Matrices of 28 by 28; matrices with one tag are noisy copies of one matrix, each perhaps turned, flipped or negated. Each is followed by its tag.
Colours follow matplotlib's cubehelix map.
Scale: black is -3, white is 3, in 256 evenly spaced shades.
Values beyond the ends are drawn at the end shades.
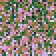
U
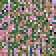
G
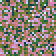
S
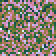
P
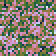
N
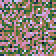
G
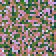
S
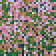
U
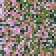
U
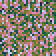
G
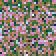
N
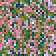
N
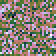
S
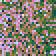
U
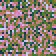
S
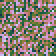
G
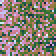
U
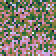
U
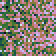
U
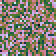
S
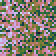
U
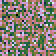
S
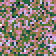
N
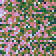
U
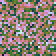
N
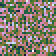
S
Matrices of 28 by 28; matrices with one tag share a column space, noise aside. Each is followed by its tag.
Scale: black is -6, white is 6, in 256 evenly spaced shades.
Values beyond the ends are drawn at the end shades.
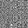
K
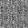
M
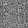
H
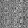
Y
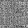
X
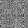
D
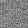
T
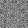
D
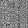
K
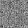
X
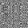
H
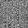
K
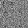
X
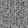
X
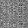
H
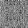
M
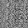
T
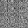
Y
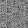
H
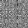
T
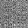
K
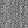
H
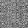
H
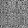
X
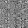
D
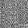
K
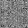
X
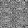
X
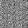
K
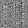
H
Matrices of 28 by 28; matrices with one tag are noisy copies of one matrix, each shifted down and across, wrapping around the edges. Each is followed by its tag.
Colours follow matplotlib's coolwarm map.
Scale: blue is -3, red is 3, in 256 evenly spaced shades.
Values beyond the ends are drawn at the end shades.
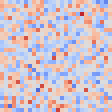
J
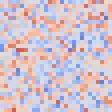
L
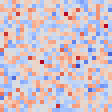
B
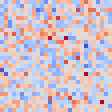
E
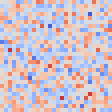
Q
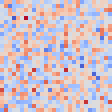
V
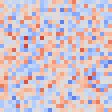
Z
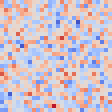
B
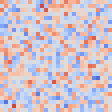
B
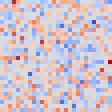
L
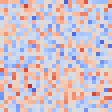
Z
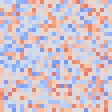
J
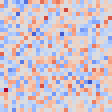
L
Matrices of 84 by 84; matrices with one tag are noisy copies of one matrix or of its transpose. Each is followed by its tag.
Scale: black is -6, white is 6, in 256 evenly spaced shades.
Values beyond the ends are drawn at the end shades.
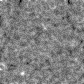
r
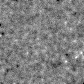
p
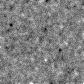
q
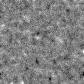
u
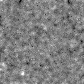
r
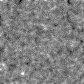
r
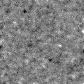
q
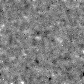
u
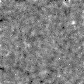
r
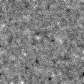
u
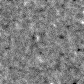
u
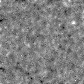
r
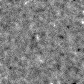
u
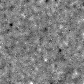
q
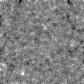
r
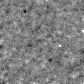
q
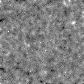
r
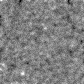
r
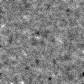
u
